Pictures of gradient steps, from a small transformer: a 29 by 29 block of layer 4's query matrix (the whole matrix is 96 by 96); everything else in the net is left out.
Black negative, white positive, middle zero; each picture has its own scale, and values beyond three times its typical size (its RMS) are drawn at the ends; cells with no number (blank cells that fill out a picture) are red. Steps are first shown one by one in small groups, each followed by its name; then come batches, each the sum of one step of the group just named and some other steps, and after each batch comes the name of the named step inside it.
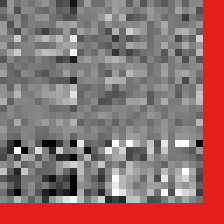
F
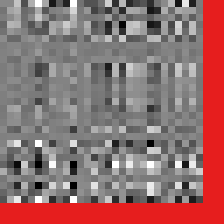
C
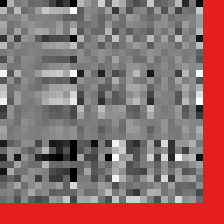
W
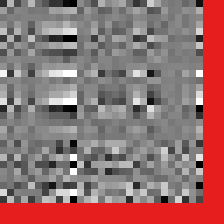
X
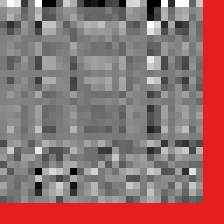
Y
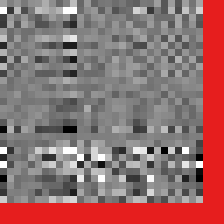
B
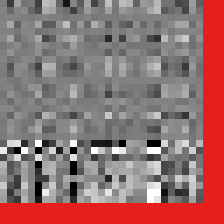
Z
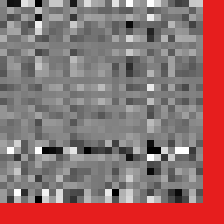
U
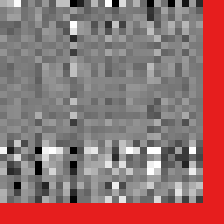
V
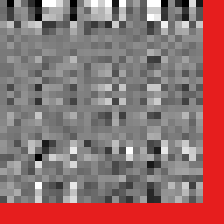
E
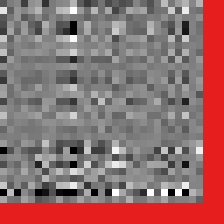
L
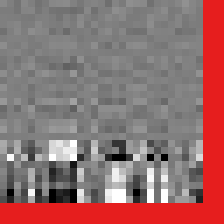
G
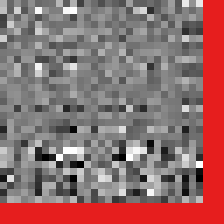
B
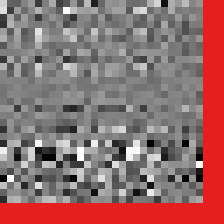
B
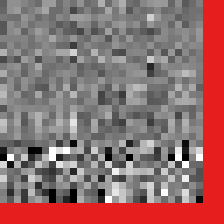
G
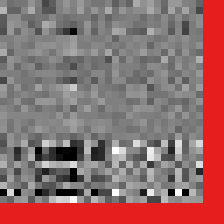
L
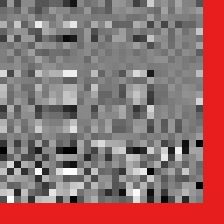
X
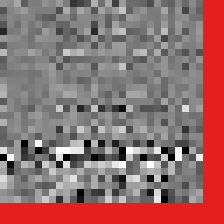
V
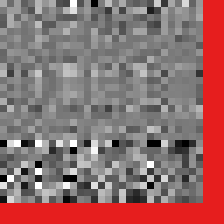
C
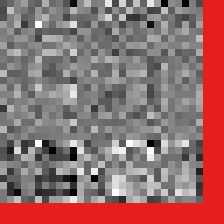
F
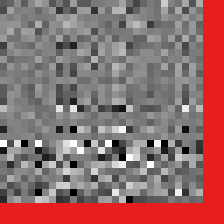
C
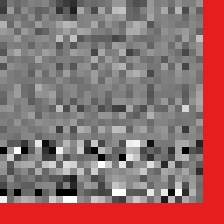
F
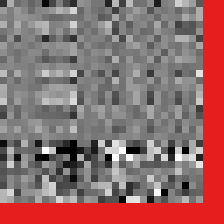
W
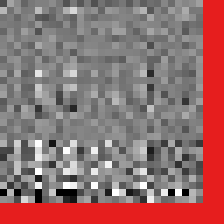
L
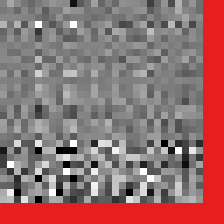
V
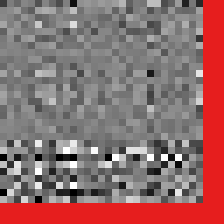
W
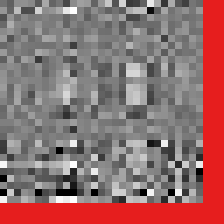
B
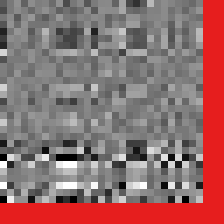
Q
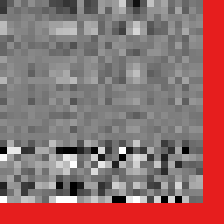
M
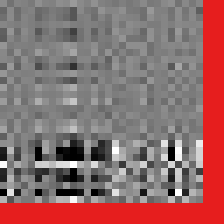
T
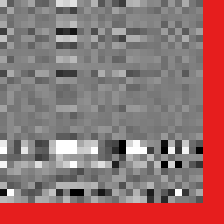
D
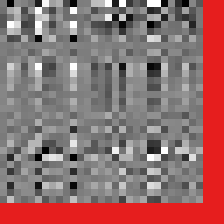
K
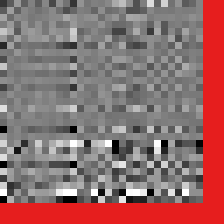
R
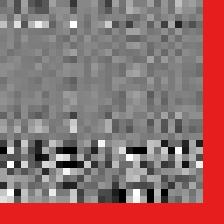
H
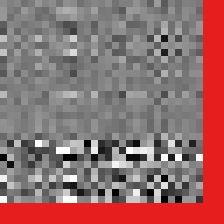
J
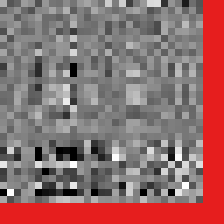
T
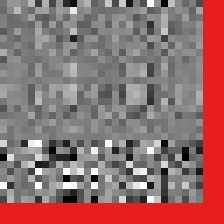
Q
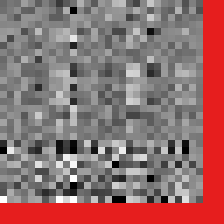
M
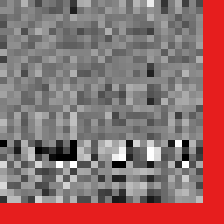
Q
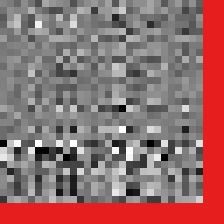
K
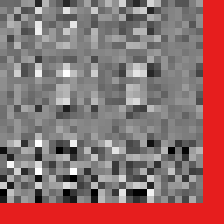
K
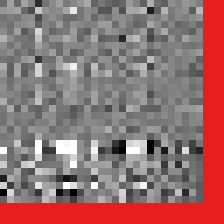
D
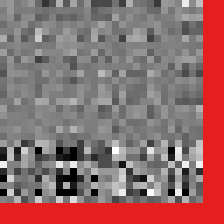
T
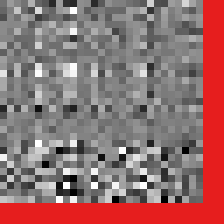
M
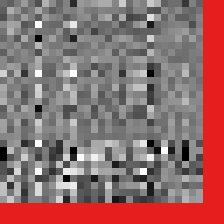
K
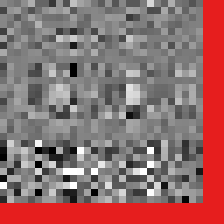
Q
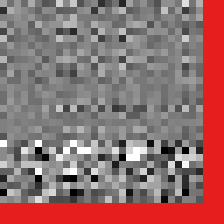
D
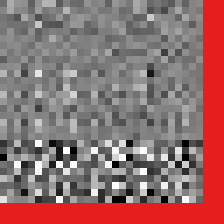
J
